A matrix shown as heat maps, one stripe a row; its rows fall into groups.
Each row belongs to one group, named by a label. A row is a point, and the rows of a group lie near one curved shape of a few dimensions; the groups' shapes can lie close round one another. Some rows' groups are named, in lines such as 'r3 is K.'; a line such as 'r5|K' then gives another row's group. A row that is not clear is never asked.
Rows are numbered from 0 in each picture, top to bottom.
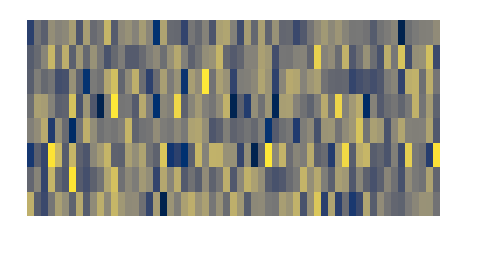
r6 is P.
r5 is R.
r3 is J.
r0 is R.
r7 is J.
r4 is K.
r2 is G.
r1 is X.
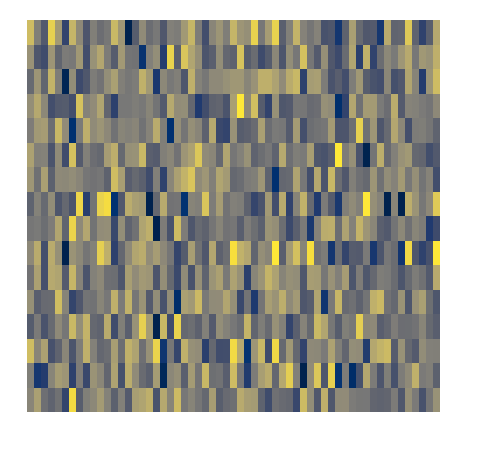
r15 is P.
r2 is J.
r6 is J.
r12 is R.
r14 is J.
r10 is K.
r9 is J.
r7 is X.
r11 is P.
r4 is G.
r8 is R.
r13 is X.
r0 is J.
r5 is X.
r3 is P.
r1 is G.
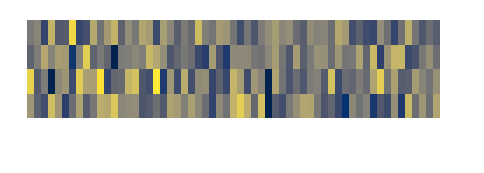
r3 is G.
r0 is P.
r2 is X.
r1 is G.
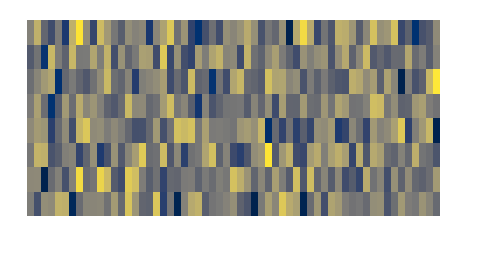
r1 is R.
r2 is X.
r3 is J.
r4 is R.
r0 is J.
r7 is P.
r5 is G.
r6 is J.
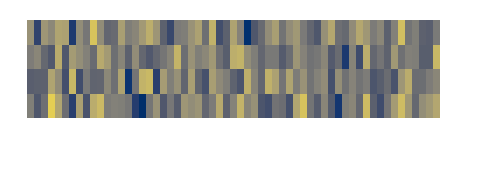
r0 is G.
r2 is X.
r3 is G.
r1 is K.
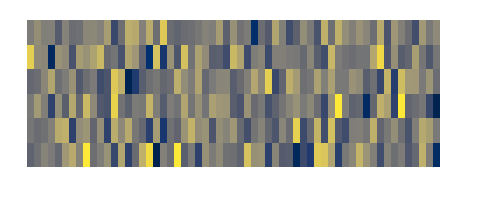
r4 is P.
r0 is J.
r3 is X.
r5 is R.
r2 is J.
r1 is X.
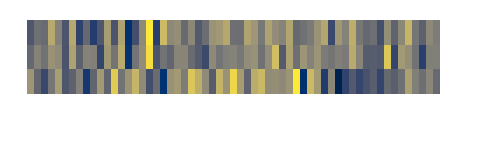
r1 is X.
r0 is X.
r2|J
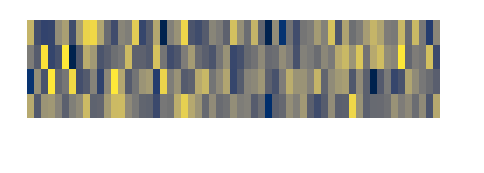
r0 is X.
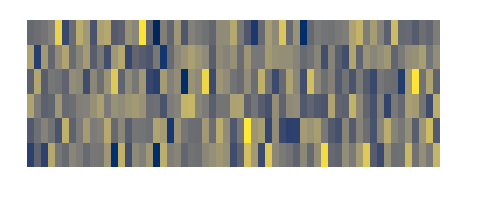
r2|G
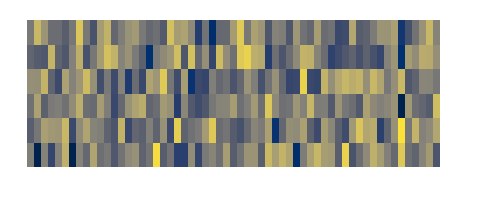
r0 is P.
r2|J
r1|G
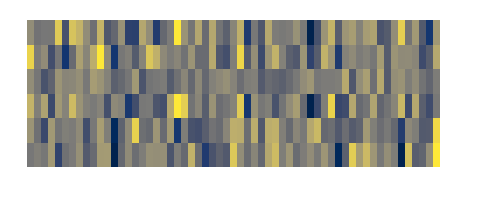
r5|X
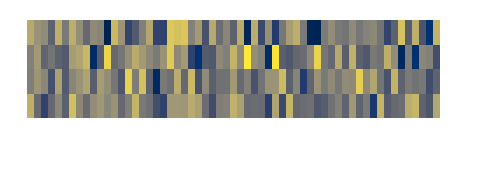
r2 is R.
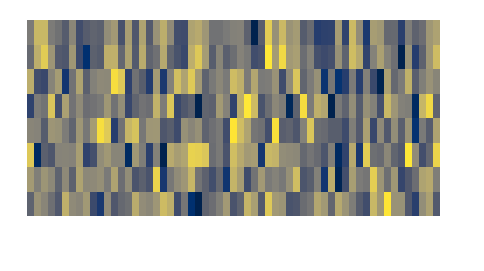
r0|X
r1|X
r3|G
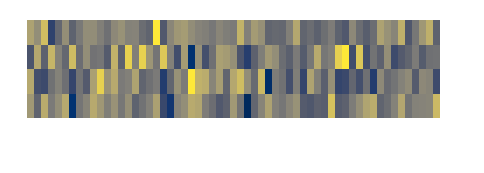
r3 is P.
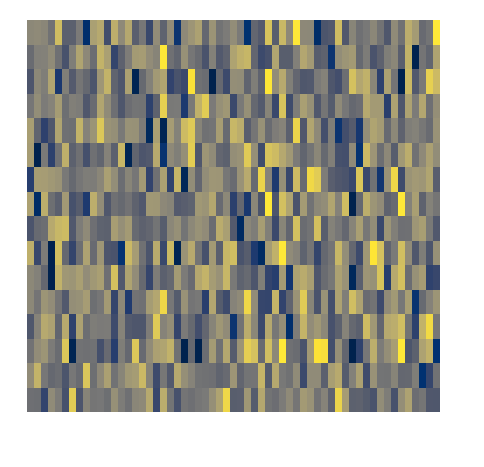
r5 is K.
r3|X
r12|G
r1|J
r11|J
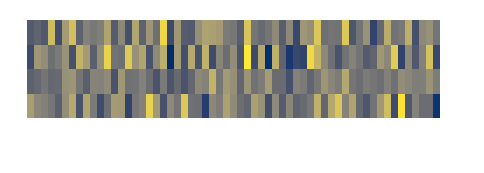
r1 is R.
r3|X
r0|R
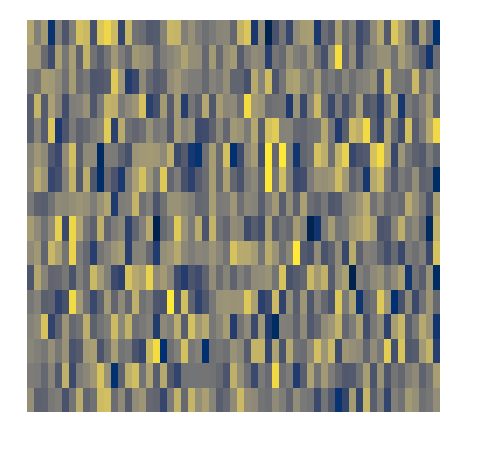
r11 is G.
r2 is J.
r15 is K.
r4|X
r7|X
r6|G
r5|G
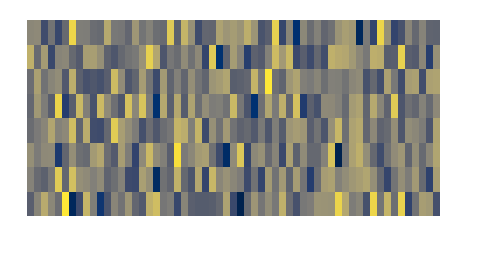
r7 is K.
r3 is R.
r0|G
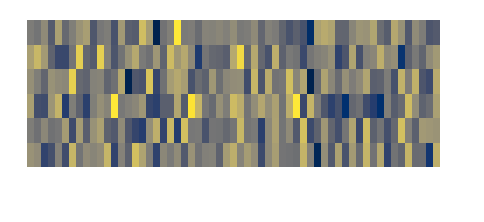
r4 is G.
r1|P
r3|J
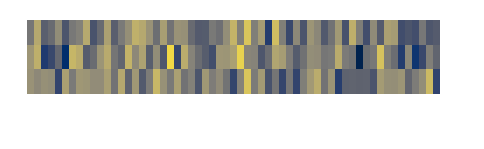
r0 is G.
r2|R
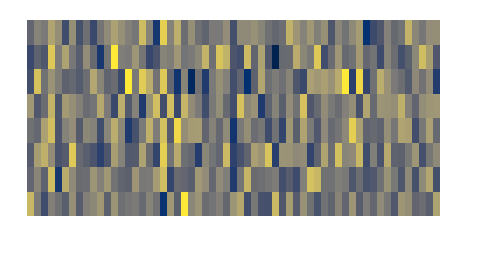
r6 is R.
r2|K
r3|G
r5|J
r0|J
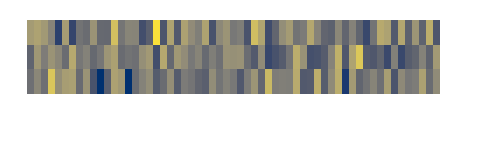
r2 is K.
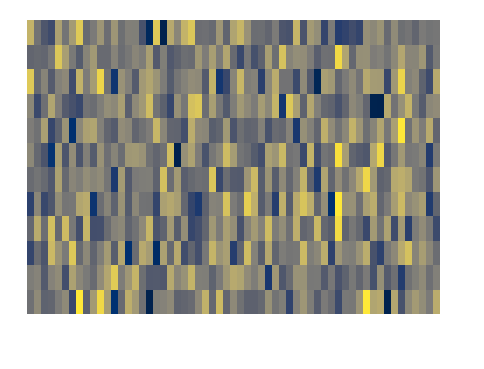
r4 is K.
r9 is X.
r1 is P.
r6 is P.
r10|G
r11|X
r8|K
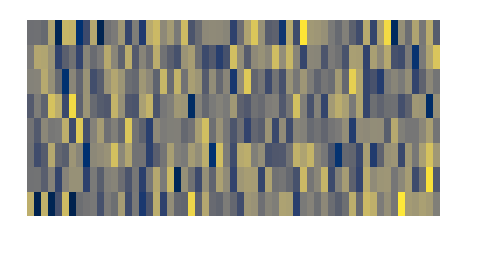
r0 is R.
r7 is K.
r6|G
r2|J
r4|X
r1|X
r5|G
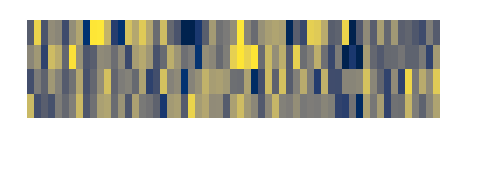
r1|K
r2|X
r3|K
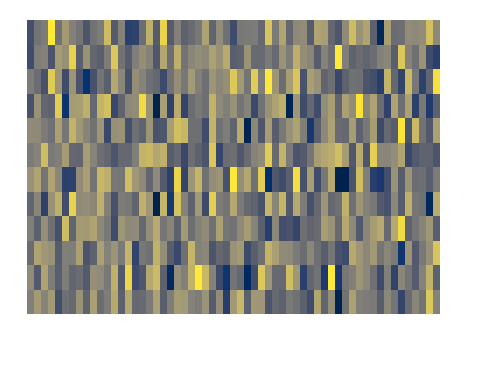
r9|X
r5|G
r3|R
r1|X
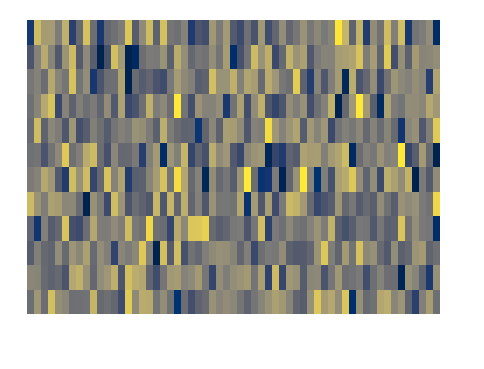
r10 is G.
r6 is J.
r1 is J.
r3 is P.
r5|X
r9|R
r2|K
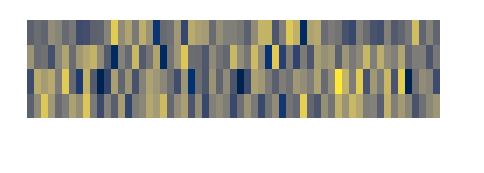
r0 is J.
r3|J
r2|K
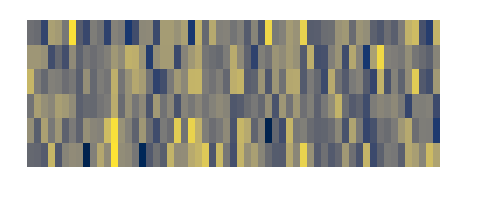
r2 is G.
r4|J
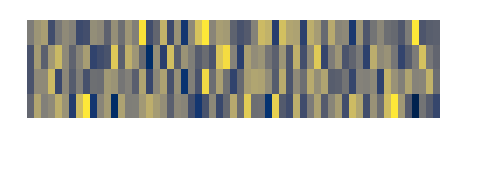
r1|P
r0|G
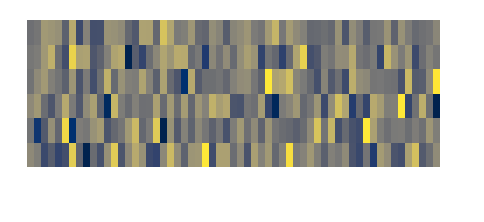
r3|X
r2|X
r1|J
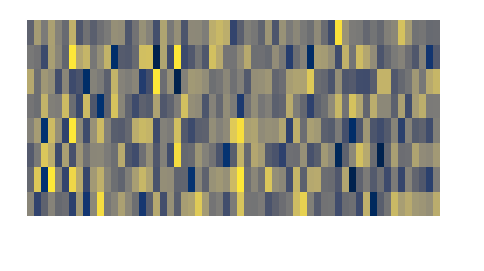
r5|P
